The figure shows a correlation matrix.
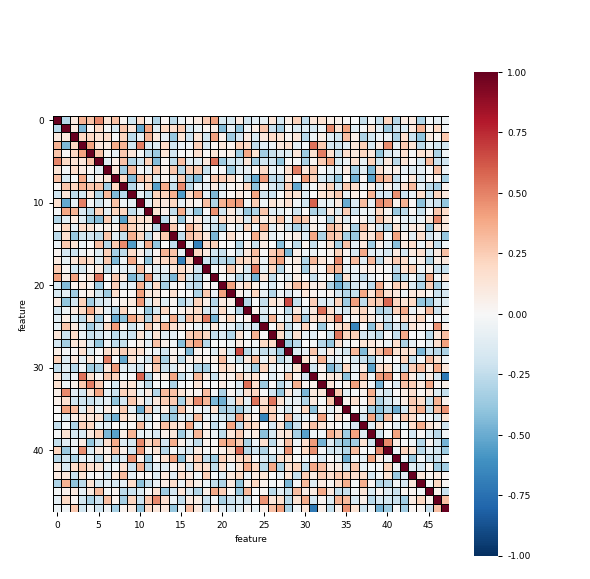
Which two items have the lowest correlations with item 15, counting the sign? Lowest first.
17, 9
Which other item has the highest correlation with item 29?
6
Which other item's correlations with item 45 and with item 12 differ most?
5
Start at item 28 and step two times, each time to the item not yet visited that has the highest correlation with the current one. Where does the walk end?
40
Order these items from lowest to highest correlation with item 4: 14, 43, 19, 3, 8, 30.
30, 14, 43, 19, 8, 3
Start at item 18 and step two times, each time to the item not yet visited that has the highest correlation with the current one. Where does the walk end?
34
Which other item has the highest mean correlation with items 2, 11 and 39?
19
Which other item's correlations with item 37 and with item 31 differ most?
28
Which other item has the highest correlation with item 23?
32
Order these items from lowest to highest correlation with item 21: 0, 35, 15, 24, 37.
35, 0, 15, 24, 37
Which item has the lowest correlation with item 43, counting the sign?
41
